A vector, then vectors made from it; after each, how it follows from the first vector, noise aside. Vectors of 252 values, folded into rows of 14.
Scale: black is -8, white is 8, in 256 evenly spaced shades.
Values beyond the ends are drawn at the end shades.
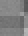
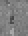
wrapped around, negated, partly zeroed.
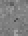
wrapped around, negated, partly zeroed.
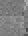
negated, partly zeroed.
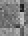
wrapped around, negated, scaled up.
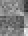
scaled up.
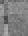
wrapped around, negated.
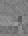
wrapped around, partly zeroed.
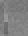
wrapped around, shrunk.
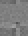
wrapped around, partly zeroed.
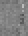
wrapped around, partly zeroed.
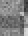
scaled up.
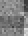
scaled up.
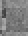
wrapped around, negated.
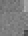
negated, partly zeroed.
